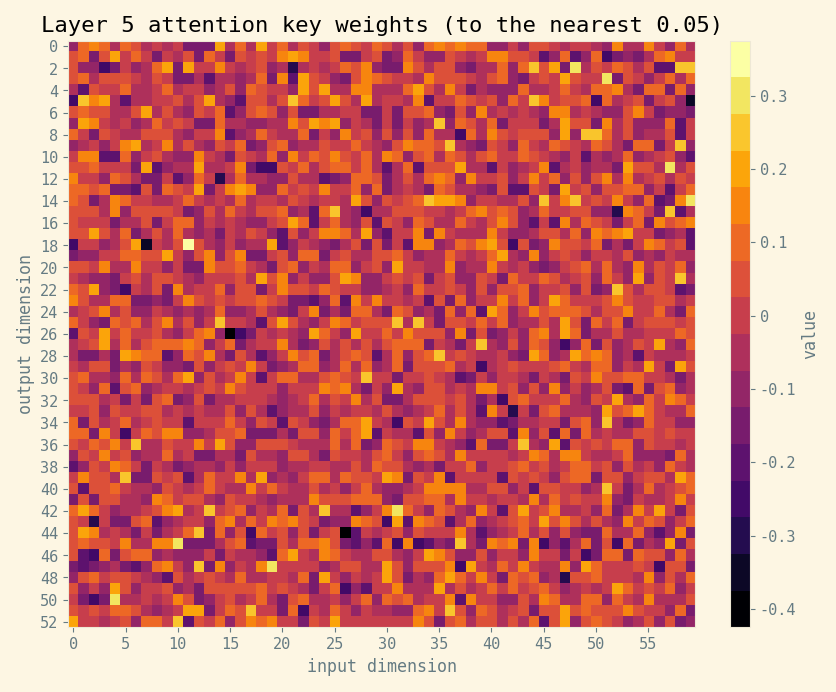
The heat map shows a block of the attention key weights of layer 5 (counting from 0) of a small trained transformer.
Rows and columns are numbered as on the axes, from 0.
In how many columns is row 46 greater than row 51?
22
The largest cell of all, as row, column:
18, 11
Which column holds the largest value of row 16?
21
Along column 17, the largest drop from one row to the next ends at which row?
44
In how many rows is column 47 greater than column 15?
29
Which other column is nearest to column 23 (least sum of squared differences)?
8
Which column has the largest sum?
51
